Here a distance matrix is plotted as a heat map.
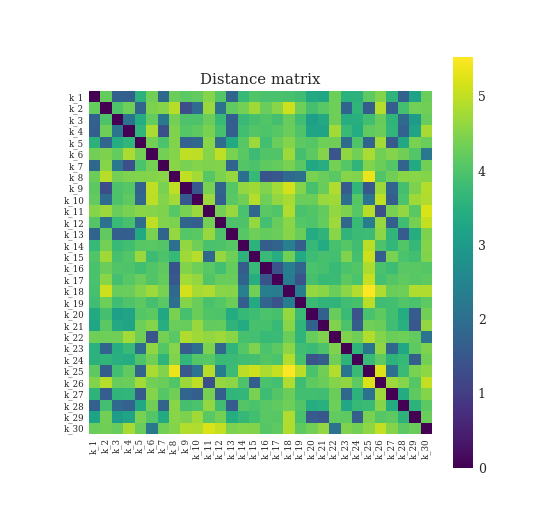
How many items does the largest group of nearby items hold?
8
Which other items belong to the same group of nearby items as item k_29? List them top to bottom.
k_20, k_21, k_24
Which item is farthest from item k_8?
k_25
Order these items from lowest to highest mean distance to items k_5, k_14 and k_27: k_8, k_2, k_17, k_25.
k_2, k_25, k_17, k_8
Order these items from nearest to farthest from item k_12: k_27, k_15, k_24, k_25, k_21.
k_27, k_25, k_24, k_21, k_15
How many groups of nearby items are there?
6
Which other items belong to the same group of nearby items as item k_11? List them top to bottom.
k_15, k_26
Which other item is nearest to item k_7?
k_4
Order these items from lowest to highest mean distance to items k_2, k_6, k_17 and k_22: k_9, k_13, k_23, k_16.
k_16, k_23, k_9, k_13
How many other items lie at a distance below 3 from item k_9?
7
